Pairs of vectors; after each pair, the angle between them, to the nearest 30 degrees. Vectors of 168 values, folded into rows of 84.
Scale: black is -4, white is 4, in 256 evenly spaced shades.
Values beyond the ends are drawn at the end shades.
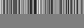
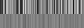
120 degrees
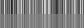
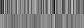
60 degrees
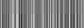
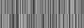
150 degrees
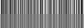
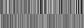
60 degrees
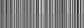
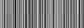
120 degrees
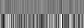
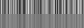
90 degrees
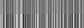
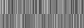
60 degrees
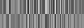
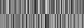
30 degrees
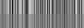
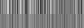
30 degrees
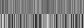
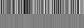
90 degrees
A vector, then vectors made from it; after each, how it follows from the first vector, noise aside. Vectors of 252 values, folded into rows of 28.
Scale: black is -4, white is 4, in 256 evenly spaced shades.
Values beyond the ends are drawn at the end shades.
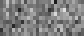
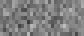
reversed, negated, shrunk.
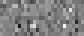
reversed, negated, partly zeroed.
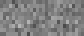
reversed, shrunk.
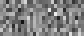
sign-scrambled.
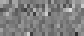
reversed, negated, partly zeroed.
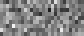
sign-scrambled.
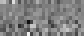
reversed, negated, partly zeroed.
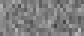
wrapped around, negated, shrunk.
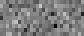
wrapped around, partly zeroed.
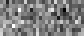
negated.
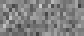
wrapped around, negated, shrunk.
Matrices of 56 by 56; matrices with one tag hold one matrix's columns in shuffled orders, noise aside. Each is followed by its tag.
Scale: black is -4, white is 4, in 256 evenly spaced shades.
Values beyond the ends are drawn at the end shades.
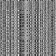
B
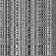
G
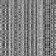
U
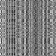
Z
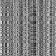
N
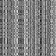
Z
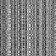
U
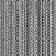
B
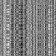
U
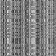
Z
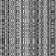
Z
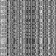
Z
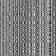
N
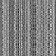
U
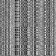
G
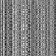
U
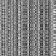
U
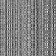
U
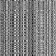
B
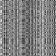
Z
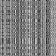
Z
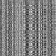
U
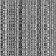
U
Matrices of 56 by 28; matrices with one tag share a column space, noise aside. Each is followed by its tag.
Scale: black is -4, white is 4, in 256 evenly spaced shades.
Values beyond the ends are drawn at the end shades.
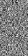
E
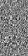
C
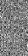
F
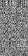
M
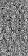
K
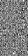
F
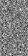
E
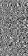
C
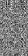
M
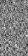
E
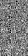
K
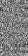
E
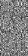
F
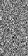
C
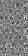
C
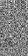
M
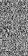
F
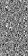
E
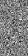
C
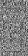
F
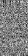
M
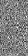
C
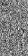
F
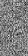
F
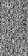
K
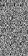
C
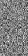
C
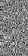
C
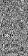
E
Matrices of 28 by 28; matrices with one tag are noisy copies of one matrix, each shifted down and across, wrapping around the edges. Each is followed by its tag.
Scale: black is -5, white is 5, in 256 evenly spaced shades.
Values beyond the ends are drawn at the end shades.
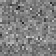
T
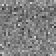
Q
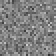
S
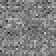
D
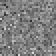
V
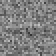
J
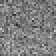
T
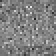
Q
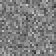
S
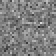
D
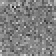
T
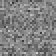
D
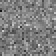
Q
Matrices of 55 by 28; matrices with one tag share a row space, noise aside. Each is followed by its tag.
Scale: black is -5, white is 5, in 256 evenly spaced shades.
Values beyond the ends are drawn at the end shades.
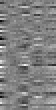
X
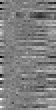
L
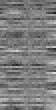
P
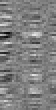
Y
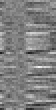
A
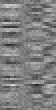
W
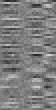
W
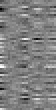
X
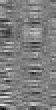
Y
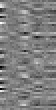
X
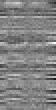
P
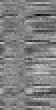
A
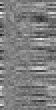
L
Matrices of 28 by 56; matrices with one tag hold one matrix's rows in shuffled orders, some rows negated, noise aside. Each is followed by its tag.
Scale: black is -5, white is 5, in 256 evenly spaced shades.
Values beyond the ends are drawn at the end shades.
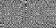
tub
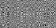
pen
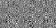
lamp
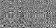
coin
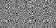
lamp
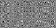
pen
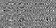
coin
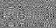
coin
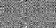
tub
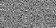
tub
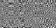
coin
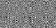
lamp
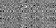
tub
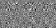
lamp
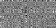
tub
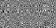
pen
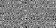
tub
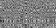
tub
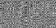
tub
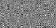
pen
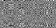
coin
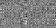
tub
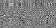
coin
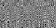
pen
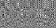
pen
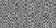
lamp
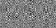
lamp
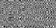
coin
